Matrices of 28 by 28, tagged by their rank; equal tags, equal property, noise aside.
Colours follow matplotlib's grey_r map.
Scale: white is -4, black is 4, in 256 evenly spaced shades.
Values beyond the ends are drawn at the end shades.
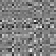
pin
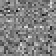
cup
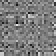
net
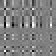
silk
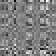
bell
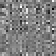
pin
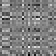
bell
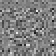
net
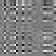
silk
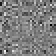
net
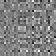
pin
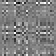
bell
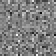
cup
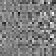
net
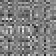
net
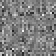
cup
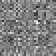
net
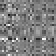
pin
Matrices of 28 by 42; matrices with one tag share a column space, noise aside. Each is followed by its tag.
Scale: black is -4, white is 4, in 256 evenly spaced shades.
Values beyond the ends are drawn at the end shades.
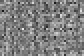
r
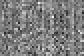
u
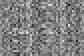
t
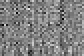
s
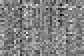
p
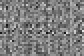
t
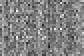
r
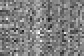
t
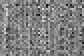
p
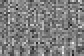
s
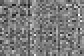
p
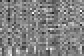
s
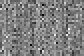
p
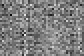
p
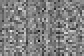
t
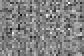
r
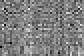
s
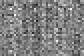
p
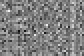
t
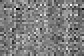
p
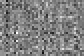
u
